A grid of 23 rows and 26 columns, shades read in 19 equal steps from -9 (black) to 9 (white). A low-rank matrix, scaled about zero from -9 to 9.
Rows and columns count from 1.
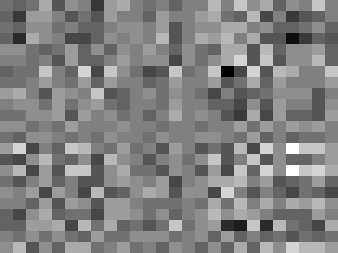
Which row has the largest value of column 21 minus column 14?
6
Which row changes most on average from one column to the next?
7
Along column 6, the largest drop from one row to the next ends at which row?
15
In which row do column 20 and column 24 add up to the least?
18
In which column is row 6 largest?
19
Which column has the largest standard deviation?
23
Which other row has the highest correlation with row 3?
17
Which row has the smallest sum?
4
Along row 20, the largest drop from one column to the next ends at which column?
5
